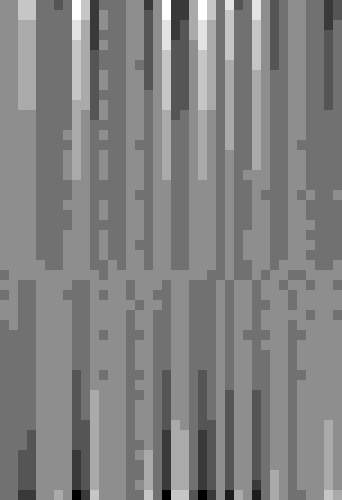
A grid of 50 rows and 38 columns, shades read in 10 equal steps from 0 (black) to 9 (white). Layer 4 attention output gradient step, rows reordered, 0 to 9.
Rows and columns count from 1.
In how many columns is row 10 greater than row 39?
16
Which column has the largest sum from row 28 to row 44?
11
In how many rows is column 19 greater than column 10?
18
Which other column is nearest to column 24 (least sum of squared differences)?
10
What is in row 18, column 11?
4
